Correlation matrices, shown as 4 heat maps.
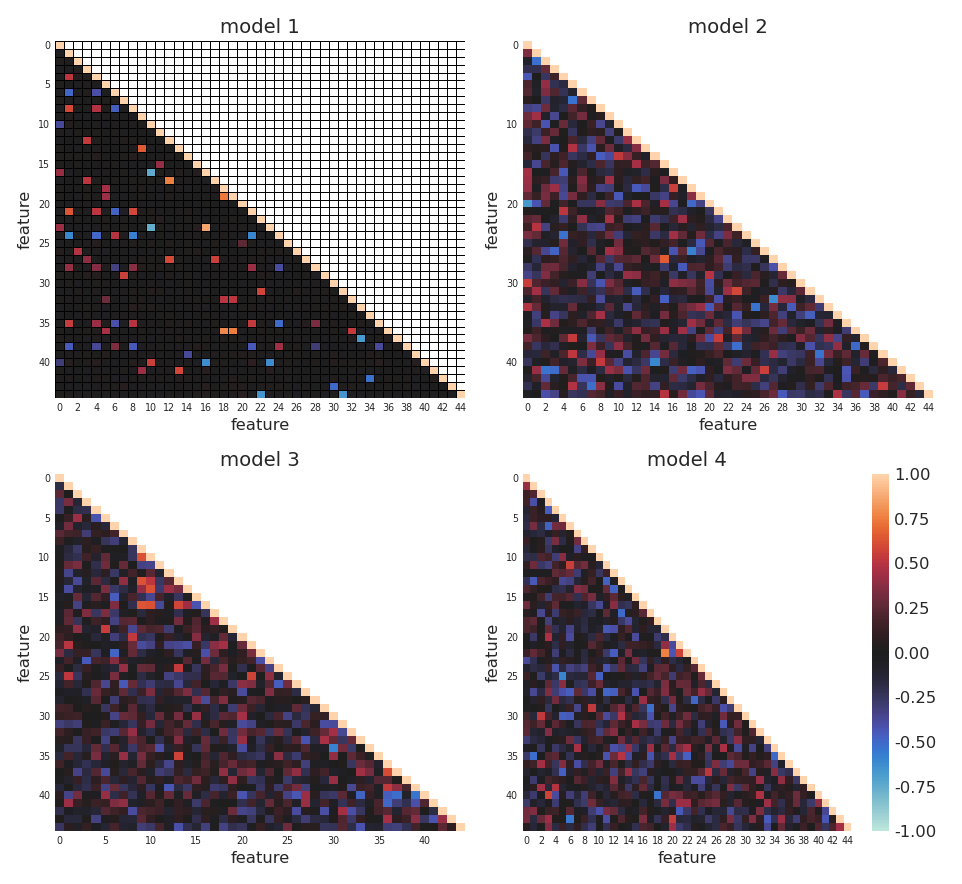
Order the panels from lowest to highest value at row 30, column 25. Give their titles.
model 3, model 1, model 4, model 2
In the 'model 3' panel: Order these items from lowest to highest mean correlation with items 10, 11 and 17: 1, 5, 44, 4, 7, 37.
4, 37, 44, 7, 1, 5
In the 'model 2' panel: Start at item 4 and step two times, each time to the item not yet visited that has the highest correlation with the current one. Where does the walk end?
37
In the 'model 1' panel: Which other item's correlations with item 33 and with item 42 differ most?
37
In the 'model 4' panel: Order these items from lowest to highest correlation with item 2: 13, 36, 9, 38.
38, 9, 13, 36
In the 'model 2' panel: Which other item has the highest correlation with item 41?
26
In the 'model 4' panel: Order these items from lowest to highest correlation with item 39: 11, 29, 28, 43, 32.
29, 11, 32, 43, 28
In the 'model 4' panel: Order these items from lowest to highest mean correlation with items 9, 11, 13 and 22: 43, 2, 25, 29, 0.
43, 0, 2, 25, 29
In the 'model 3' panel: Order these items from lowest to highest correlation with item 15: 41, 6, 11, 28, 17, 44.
6, 41, 44, 17, 11, 28
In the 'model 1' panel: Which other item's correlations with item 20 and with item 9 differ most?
13
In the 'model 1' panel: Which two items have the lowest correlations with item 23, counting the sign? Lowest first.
10, 40
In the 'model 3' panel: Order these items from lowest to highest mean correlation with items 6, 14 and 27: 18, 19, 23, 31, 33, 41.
33, 18, 19, 31, 41, 23
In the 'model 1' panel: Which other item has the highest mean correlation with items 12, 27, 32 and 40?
17
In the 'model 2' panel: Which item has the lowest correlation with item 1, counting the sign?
2
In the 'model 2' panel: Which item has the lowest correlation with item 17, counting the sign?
28
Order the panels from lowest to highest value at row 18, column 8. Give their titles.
model 2, model 4, model 1, model 3
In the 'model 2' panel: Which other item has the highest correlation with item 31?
23
